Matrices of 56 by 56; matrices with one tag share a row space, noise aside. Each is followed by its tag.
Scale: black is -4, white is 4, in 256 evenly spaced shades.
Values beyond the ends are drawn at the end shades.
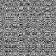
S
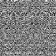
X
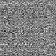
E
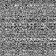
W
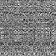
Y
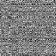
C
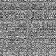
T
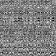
Y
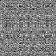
S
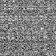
E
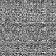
W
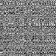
T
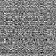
E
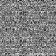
W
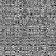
W
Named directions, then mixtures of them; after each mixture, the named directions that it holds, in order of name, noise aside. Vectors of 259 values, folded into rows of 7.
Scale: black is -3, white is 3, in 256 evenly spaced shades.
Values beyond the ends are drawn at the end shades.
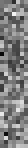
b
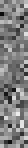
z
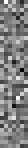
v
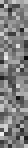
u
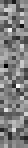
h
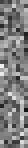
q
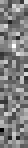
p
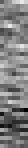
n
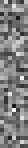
p, q, v.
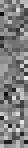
z.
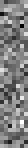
h, z.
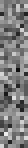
b, u, z.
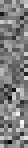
z.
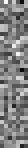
p, v.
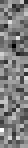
p.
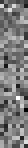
q, u, z.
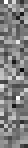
v.
